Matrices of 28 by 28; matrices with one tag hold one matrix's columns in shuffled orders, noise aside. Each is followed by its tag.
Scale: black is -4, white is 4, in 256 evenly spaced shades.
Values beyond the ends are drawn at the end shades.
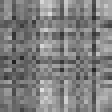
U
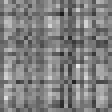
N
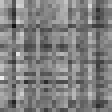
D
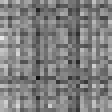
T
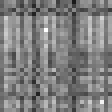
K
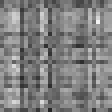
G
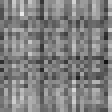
U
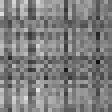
U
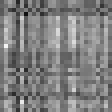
K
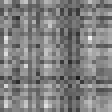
T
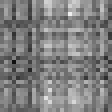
U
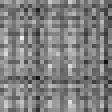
T
